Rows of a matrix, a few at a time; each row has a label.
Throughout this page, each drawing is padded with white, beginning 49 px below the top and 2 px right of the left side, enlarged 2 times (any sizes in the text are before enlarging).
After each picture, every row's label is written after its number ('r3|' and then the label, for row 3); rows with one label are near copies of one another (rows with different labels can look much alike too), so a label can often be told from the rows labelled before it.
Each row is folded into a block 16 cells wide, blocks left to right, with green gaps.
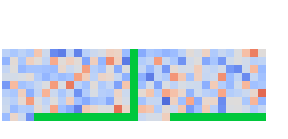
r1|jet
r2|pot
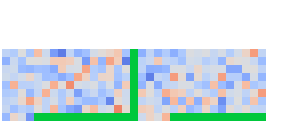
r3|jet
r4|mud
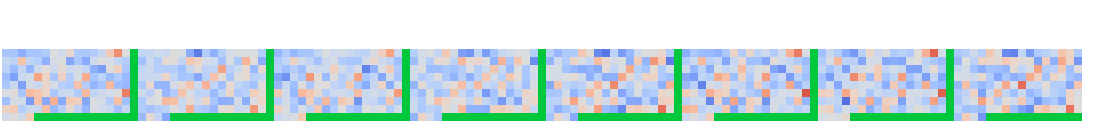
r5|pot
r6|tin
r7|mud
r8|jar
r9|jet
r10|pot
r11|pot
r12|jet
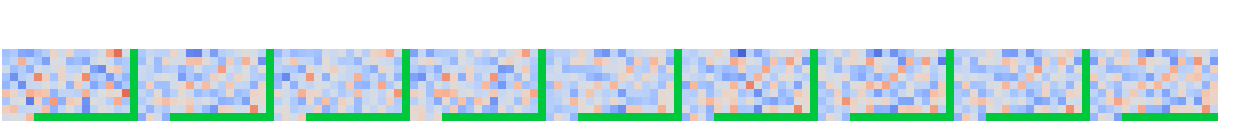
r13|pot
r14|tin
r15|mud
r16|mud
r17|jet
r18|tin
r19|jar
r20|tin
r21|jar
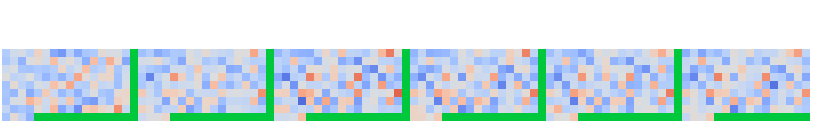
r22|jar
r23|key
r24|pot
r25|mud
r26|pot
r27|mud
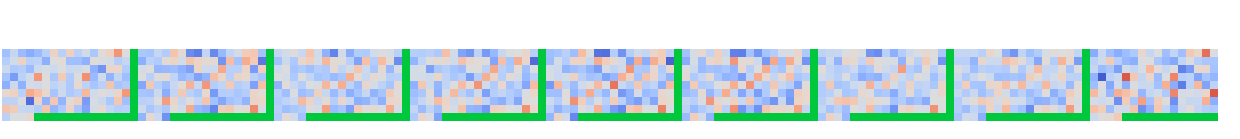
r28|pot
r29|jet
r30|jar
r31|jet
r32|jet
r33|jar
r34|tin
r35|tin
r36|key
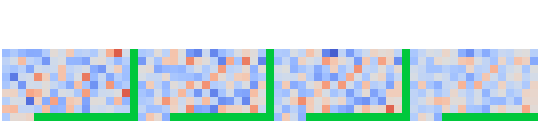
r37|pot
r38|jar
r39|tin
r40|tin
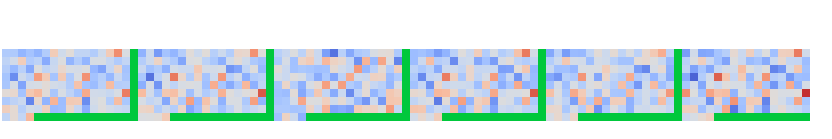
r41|pot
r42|key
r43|jar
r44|pot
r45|mud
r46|key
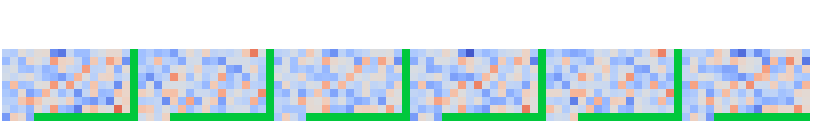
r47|tin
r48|pot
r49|jar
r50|tin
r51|pot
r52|jet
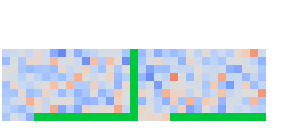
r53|jar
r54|mud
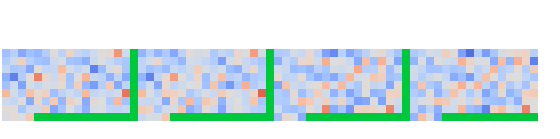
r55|key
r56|key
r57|jar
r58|tin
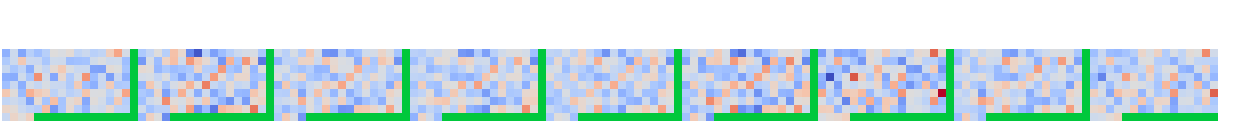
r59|mud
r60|jar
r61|jet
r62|tin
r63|jar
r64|jar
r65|key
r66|tin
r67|key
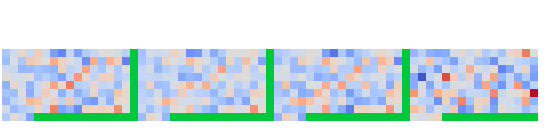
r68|jar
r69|tin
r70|tin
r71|key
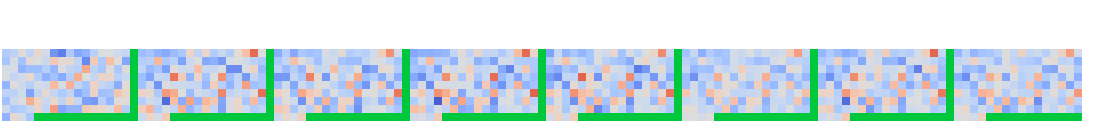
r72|jar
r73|pot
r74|mud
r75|pot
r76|mud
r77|mud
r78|pot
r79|mud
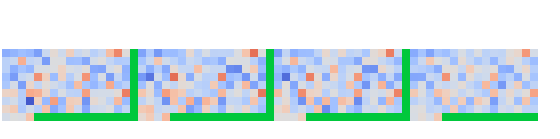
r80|pot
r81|mud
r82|mud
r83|mud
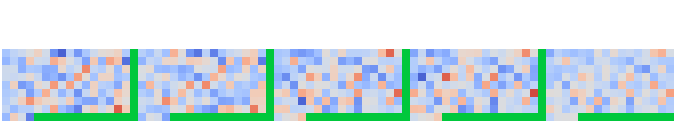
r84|tin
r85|jet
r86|pot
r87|key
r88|pot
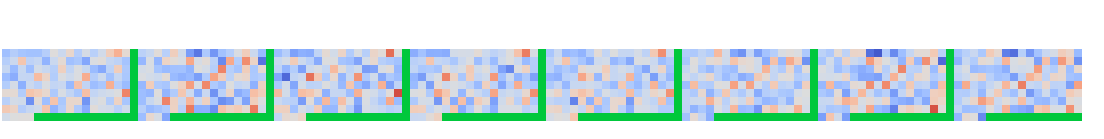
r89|pot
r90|jar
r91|key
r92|pot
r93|pot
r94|jet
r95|tin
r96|jet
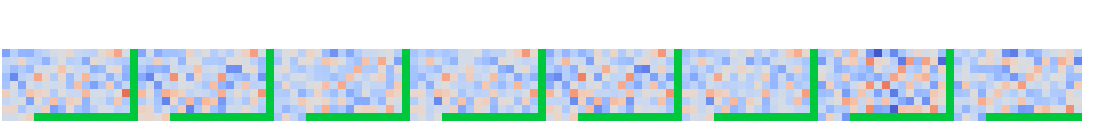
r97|key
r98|mud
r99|jar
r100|pot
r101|mud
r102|pot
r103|jar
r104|jet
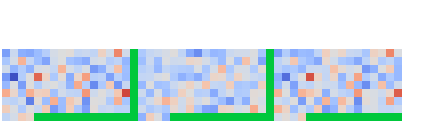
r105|key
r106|tin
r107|key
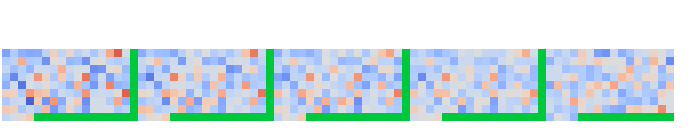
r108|pot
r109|pot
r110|mud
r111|key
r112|jet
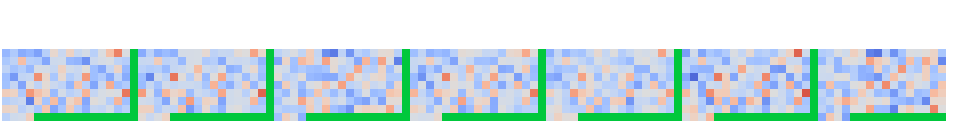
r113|pot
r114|key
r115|jar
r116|key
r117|mud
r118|mud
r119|tin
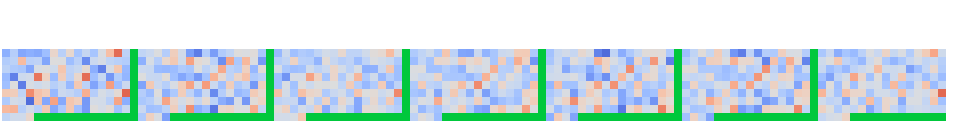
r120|pot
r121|jar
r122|key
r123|jet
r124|tin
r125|jar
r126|key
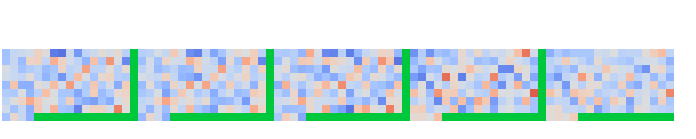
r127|tin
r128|tin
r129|jet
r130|mud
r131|mud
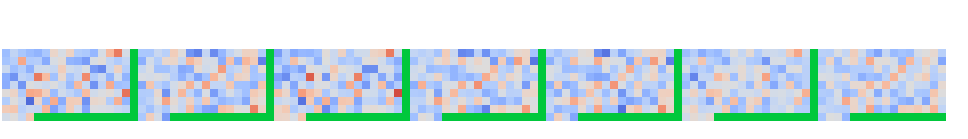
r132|pot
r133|jet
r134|mud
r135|jet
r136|tin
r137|pot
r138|jar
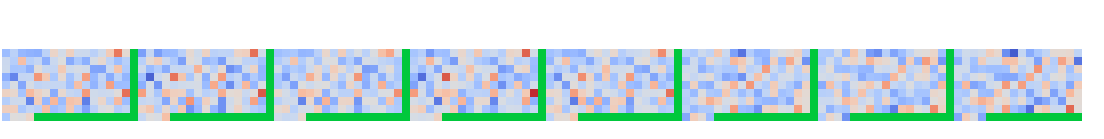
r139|pot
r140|key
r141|pot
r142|key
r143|pot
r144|tin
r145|jet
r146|tin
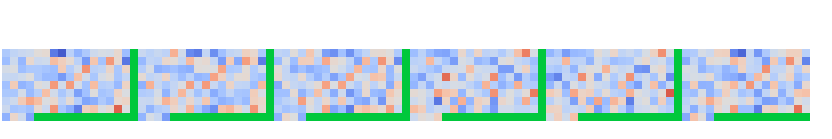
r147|tin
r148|jet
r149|jar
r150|pot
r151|mud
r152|tin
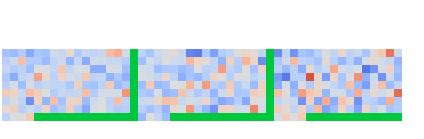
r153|pot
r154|tin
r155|mud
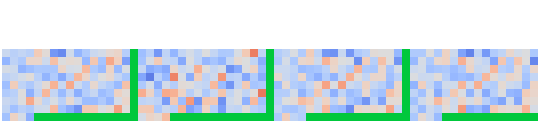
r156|jet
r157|mud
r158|jar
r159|jar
